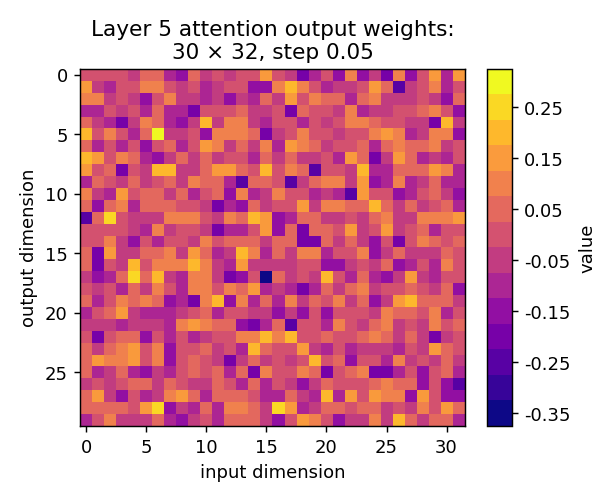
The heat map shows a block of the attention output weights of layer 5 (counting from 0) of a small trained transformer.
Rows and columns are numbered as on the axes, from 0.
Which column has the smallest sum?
31
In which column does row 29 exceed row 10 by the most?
26
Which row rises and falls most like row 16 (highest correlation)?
15
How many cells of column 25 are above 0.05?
7
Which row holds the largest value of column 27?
19
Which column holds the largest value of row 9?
23
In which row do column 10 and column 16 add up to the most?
28
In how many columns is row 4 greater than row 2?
12
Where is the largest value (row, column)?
5, 6
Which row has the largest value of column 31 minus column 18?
0
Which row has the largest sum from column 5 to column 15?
8
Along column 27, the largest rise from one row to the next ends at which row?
17
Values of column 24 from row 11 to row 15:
0.2 0.05 0 -0.15 -0.15
